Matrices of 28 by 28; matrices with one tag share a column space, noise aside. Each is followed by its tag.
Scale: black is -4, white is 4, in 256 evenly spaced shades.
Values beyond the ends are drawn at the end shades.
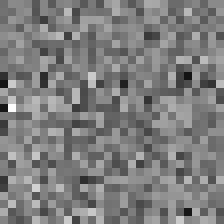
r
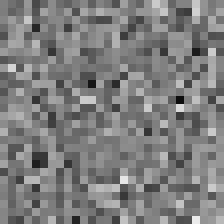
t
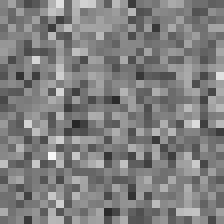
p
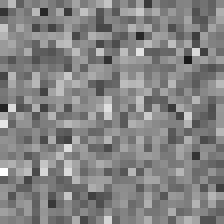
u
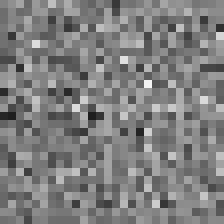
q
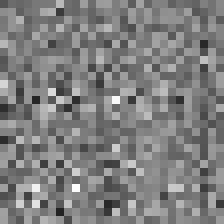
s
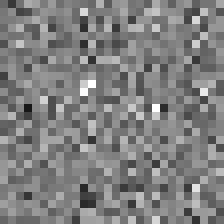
s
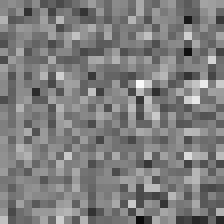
r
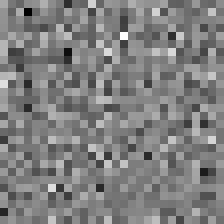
u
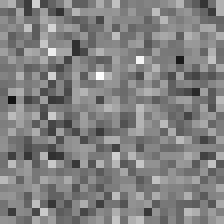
p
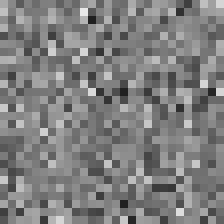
r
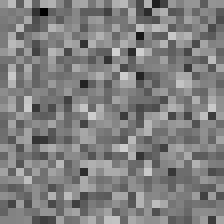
u
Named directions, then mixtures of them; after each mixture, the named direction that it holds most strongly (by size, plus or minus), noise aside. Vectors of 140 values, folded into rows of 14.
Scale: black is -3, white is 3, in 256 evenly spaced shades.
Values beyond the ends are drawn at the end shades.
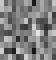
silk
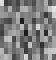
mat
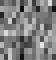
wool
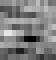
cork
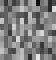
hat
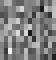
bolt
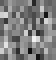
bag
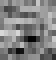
cork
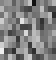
silk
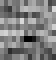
cork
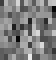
mat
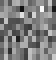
bolt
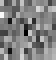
wool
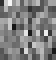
mat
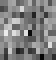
bolt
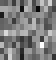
wool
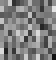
bolt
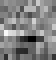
cork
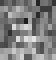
cork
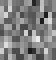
bag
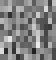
silk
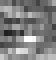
cork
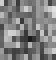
mat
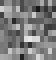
cork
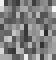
mat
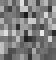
hat
